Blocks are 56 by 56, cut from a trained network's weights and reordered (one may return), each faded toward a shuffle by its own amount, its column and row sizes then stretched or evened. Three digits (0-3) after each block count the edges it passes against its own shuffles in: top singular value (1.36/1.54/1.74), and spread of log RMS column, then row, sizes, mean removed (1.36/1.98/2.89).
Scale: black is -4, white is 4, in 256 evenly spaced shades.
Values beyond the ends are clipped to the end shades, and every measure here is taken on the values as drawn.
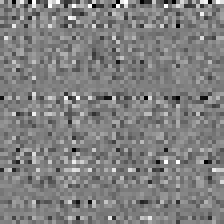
2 1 3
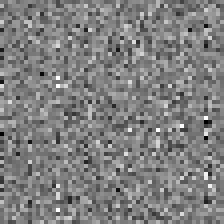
0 2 0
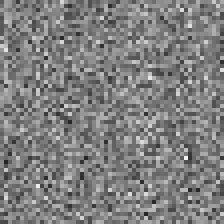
3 1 0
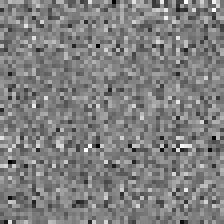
2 1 2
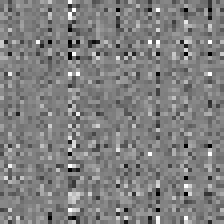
3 3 2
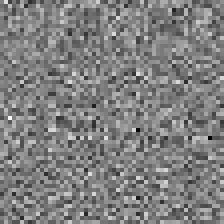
3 1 1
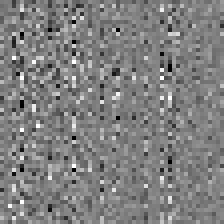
1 3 0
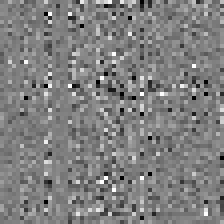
0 3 1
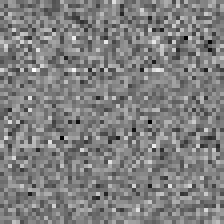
2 0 2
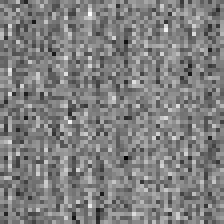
3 1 0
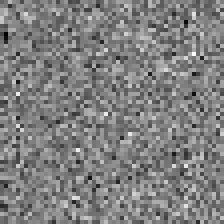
2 1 0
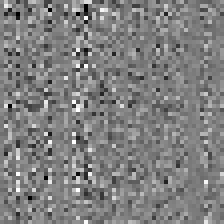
0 3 1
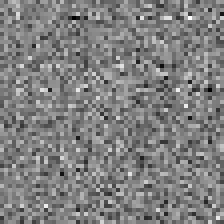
1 1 1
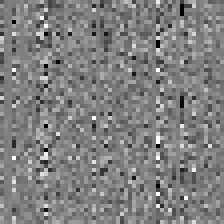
1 3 0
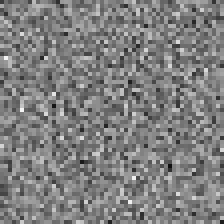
3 1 0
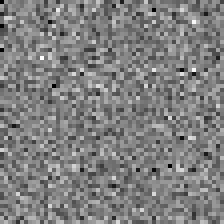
2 1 1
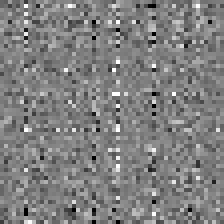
3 2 2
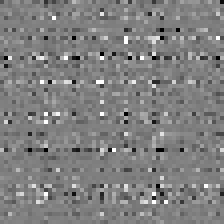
2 1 3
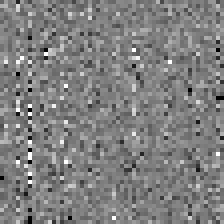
1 2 0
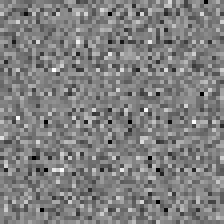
1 0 2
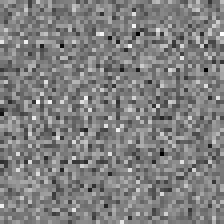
0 0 1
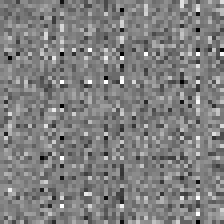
2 3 1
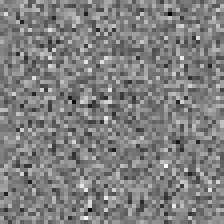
0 1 0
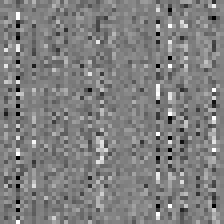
2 3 0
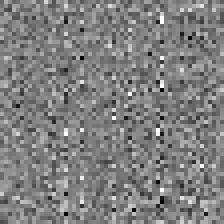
3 2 1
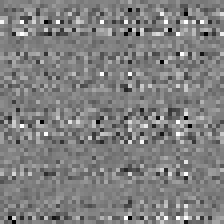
0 1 3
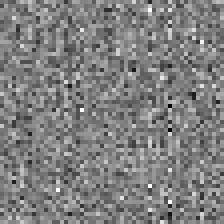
1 2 0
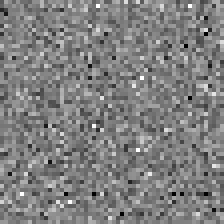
0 0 1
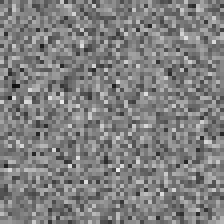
2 0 0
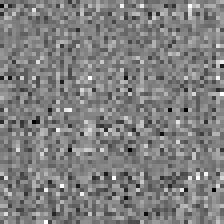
1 0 2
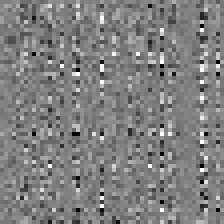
2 3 1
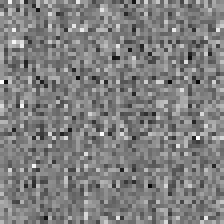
2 0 2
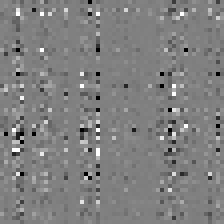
1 3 2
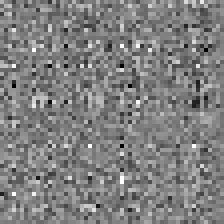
1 2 2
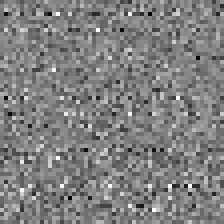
2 0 2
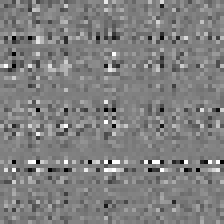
2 2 3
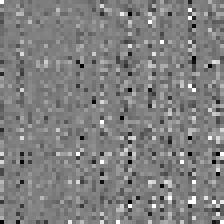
0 3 1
